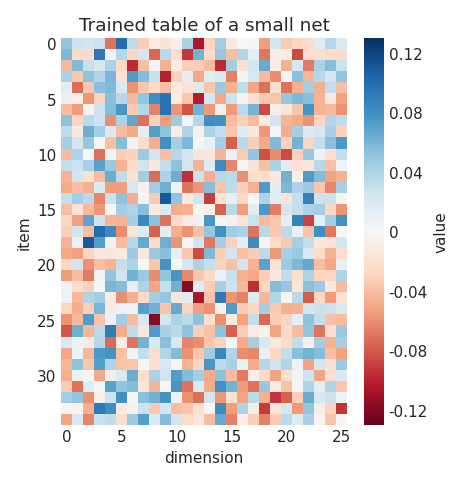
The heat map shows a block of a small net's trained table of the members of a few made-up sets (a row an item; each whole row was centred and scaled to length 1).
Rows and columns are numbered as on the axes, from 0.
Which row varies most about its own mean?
6
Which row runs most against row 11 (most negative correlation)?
15
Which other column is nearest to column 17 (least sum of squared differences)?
2
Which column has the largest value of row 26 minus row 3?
9
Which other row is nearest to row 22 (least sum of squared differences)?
12
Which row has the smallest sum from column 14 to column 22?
32
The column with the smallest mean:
11
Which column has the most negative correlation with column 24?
20
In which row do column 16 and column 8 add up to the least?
25
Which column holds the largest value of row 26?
4
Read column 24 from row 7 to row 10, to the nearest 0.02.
0.04 0.04 0.06 -0.02
